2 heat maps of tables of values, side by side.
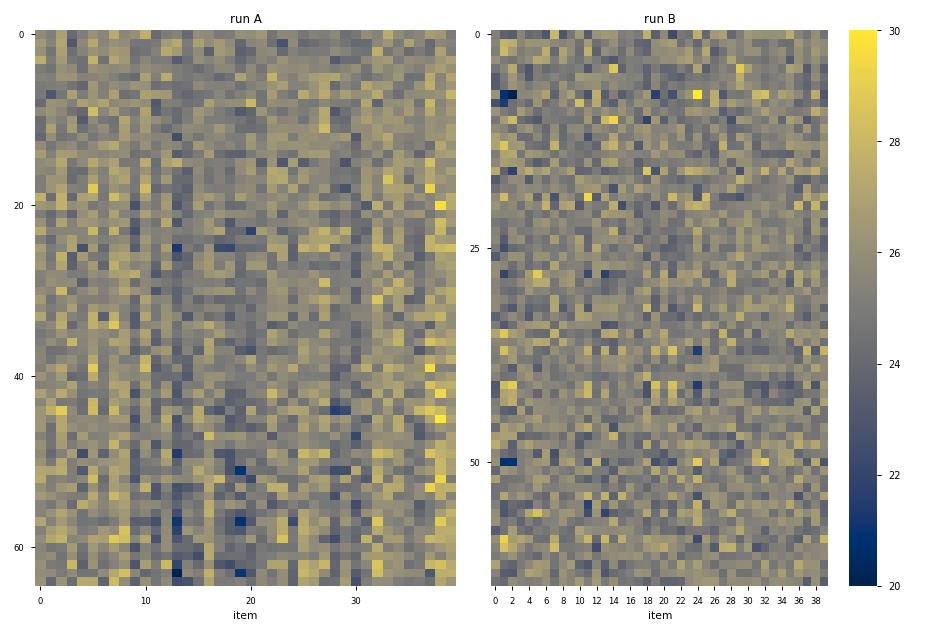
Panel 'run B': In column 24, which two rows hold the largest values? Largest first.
7, 50
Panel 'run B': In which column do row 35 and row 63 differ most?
1
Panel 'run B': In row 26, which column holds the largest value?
29
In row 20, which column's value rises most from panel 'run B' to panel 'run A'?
15
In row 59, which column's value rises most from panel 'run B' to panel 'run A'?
8
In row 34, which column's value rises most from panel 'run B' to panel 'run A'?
7
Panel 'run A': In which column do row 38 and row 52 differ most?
20
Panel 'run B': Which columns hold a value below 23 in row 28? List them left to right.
1, 11, 13
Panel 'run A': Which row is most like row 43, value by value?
9
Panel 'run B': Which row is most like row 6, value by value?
26
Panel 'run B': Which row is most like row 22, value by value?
53
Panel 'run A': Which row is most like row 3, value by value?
40
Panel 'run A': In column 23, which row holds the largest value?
59
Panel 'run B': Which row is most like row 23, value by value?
57
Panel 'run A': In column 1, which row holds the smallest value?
7
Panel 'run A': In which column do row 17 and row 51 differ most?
19
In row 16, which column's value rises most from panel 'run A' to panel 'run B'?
18
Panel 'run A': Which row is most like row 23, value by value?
52
